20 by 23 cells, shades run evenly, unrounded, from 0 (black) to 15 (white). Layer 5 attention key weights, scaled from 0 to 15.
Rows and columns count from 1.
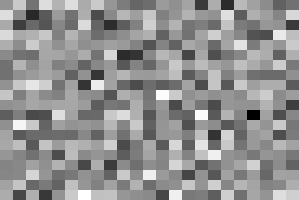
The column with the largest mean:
14
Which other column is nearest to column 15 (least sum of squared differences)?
19
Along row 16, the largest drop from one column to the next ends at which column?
18
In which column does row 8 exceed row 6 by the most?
10
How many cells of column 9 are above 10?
5
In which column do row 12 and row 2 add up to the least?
3
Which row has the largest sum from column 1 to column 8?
1
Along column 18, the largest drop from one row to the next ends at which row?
13
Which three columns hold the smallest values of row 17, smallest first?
9, 7, 16
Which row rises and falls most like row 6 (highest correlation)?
15
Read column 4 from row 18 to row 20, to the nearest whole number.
9 7 3
